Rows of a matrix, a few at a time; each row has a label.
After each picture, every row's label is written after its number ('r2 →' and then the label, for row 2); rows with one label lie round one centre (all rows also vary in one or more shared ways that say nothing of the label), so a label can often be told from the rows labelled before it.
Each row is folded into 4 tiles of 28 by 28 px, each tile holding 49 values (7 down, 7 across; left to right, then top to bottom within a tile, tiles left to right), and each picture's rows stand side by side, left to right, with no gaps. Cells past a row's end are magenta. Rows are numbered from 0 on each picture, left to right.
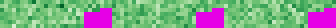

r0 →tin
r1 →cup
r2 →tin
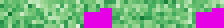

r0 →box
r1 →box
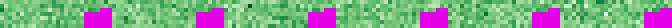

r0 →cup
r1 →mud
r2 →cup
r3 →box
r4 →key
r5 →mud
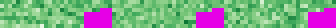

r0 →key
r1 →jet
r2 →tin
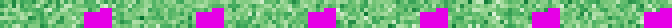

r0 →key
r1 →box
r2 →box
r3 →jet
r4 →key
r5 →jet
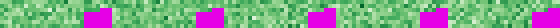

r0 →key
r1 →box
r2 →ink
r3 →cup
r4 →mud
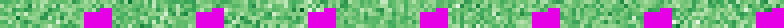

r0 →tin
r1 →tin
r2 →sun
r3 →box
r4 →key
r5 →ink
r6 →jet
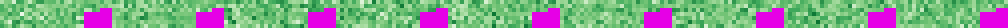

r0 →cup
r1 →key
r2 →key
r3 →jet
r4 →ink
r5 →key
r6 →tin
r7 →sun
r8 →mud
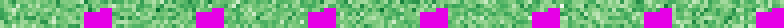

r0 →key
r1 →tin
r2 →mud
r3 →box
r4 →cup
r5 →tin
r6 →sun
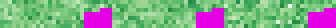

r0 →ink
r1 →tin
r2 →tin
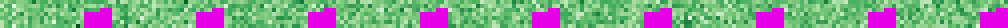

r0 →mud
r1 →jet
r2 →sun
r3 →cup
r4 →jet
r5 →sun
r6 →jet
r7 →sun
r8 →jet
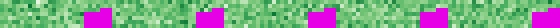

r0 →tin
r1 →mud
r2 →box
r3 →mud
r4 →ink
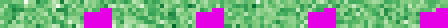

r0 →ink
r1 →key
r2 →jet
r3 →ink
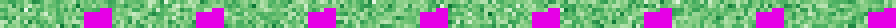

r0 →key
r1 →ink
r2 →box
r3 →cup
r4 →cup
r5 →sun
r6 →tin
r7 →box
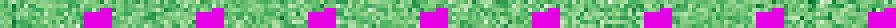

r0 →mud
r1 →ink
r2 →key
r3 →tin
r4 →mud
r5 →tin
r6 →sun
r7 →tin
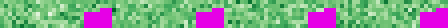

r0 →tin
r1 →cup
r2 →ink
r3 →jet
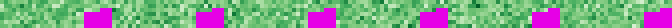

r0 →sun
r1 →sun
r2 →ink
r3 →key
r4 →cup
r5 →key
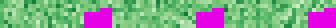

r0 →mud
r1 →tin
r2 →ink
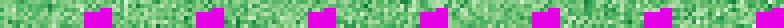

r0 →ink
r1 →cup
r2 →mud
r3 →box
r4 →key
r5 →ink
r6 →jet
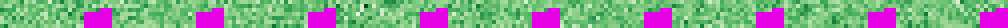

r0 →mud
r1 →tin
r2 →cup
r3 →mud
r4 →ink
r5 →key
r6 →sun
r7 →jet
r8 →key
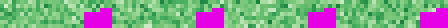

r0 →ink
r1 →mud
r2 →tin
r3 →ink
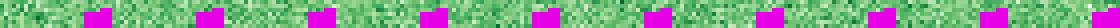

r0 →key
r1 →jet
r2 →box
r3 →ink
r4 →ink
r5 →mud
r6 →mud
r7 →box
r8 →cup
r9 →ink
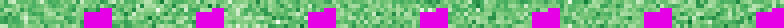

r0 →mud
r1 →jet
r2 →cup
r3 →ink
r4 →tin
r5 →ink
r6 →box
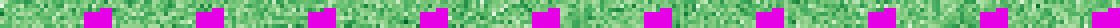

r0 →tin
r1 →tin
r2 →mud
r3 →box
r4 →jet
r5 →ink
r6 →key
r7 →key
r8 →jet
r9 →mud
